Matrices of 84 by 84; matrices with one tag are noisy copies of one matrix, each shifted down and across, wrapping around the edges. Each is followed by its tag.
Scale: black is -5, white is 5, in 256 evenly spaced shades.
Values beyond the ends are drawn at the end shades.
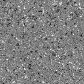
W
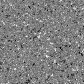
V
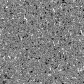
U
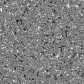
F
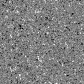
U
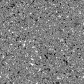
V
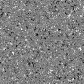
F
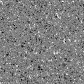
U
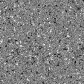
W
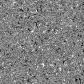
F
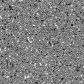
U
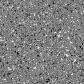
V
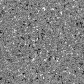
F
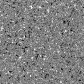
F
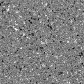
V
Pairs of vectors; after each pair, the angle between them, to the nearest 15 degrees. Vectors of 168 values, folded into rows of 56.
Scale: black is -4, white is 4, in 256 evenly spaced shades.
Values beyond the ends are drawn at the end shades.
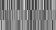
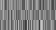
120 degrees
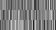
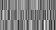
105 degrees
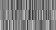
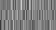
135 degrees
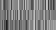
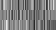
165 degrees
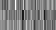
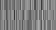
75 degrees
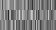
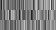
135 degrees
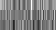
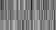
150 degrees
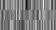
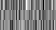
165 degrees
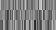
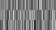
30 degrees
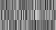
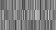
45 degrees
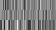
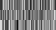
135 degrees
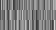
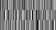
45 degrees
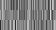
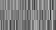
135 degrees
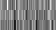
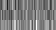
150 degrees
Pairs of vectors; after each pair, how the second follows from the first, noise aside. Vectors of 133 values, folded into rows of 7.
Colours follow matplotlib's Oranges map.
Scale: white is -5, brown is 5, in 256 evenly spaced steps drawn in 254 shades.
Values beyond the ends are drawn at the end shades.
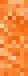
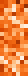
wrapped around, scaled up.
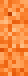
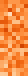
negated.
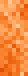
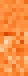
wrapped around, partly zeroed.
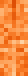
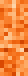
negated.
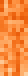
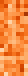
reversed, negated.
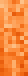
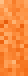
reversed, negated, shrunk.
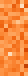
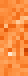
partly zeroed.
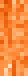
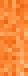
reversed, negated, shrunk.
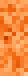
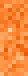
reversed, partly zeroed.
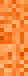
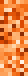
scaled up.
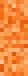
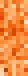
sign-scrambled.
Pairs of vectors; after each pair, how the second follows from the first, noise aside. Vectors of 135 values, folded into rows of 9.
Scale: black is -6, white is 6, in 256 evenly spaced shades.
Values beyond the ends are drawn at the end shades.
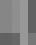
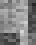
scaled up.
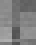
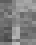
negated.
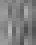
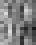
scaled up.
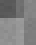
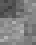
copied.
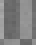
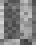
scaled up.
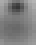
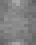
wrapped around, negated, shrunk.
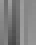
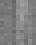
reversed, negated, shrunk.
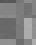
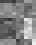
scaled up.
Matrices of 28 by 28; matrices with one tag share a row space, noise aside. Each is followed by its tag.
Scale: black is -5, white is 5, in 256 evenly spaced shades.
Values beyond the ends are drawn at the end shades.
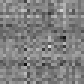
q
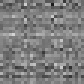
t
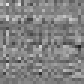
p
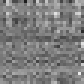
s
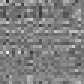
p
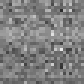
t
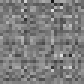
t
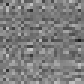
p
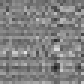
s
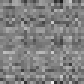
t
